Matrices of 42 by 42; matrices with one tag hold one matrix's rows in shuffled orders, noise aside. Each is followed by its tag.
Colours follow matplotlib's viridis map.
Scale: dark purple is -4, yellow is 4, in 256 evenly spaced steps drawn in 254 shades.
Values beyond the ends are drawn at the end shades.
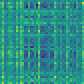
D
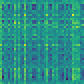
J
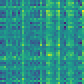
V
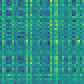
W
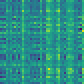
V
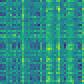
V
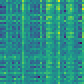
V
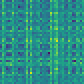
W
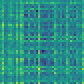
D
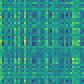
J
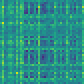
D
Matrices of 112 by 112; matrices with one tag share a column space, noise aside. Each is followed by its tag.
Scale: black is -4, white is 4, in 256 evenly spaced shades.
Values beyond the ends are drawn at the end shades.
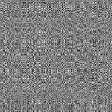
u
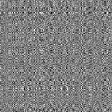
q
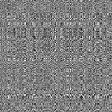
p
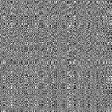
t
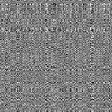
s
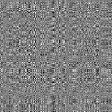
u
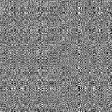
q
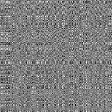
t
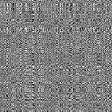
s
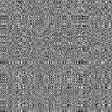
t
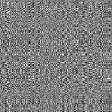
u
